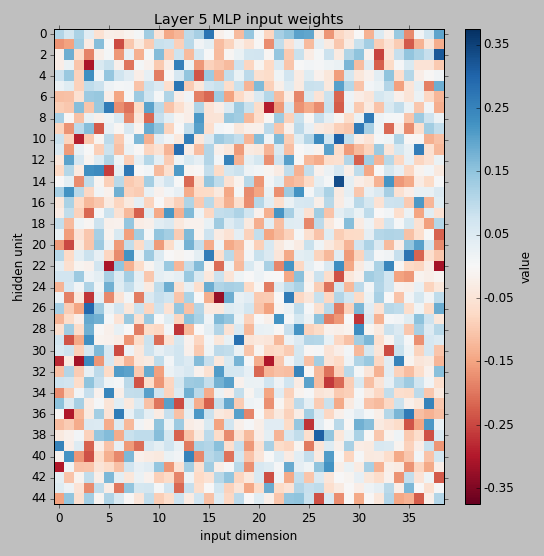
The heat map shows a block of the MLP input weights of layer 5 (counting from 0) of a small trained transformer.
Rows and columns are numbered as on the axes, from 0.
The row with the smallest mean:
1
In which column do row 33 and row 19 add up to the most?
13
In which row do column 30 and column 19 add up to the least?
27
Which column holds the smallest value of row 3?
3
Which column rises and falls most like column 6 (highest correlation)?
33
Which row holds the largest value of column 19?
0
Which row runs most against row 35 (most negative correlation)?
5
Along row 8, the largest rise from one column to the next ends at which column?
10
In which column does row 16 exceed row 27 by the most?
30
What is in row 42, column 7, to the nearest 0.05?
-0.05
